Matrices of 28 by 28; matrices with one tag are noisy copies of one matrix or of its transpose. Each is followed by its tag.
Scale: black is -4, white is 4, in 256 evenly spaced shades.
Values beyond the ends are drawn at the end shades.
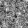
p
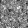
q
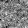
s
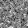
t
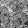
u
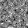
t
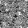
p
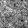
u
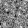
p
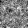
q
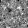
q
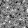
t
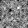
q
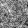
u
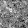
u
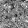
p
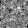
q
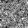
s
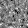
t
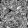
q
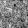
u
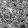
u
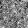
s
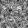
q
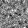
t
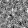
t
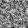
t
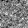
s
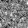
s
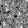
p
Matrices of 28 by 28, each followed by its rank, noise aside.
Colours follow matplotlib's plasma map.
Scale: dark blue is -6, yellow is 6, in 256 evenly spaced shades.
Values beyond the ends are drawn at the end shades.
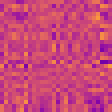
three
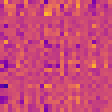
four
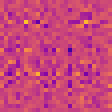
four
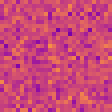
eight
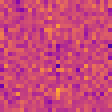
six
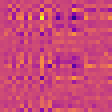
two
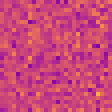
eight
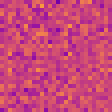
eight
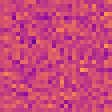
eight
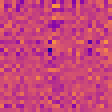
four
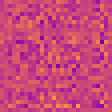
four
